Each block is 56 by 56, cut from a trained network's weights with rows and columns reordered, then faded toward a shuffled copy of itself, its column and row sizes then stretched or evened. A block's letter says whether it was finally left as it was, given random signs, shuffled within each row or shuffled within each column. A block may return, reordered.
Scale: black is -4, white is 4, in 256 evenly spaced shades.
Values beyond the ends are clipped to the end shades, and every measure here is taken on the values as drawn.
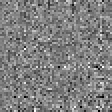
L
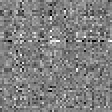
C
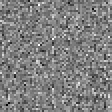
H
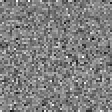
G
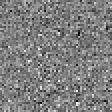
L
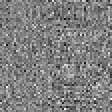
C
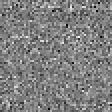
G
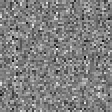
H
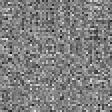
C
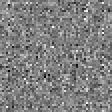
L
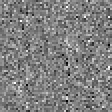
H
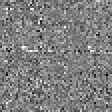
L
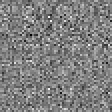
C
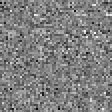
G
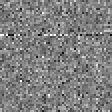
L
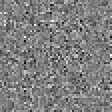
L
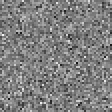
H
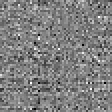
C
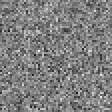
G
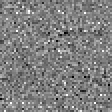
G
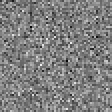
H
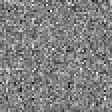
L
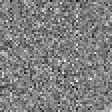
H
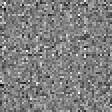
L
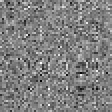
C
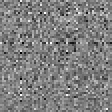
C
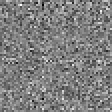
L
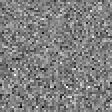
G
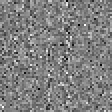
H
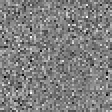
H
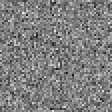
H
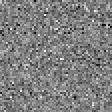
G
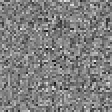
C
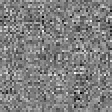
C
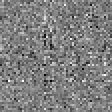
L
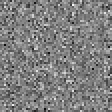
H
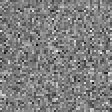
L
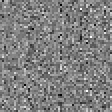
H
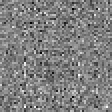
C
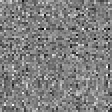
C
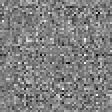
C
